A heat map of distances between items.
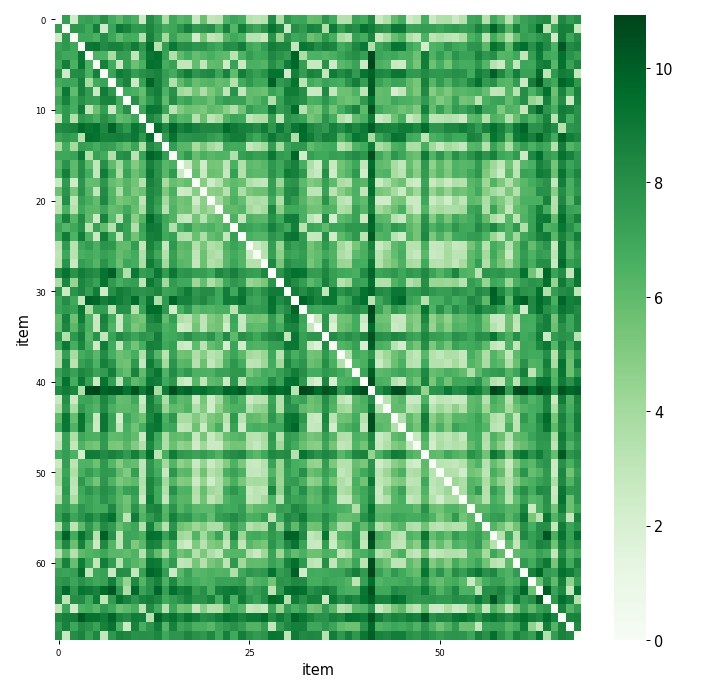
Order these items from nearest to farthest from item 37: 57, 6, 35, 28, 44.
44, 57, 28, 35, 6
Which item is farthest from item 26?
66
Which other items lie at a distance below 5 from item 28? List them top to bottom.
9, 55, 63, 67
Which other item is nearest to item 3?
48
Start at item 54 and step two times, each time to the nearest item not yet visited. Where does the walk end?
39
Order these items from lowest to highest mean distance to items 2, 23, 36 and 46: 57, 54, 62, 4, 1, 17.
17, 4, 57, 54, 62, 1
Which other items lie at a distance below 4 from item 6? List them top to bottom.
1, 30, 35, 64, 68
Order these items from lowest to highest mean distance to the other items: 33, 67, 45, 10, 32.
33, 45, 10, 67, 32
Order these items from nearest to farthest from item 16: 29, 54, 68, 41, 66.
54, 29, 68, 66, 41
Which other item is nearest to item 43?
20
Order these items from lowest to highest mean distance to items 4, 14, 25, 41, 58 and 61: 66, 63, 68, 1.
1, 68, 63, 66
